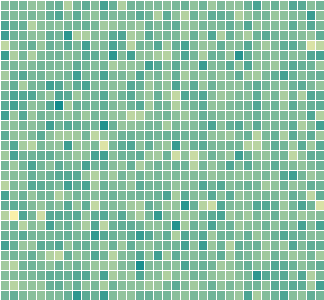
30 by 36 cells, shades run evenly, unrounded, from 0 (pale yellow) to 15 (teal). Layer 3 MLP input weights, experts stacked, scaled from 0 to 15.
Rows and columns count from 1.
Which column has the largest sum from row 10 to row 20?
23
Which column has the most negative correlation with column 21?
24
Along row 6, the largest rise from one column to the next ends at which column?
27
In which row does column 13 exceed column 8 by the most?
6
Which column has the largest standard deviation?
12
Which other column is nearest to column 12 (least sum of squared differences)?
3
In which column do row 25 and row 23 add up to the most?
20
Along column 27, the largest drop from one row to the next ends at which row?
7
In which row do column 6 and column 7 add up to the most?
11
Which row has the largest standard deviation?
22
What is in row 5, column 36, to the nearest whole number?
4
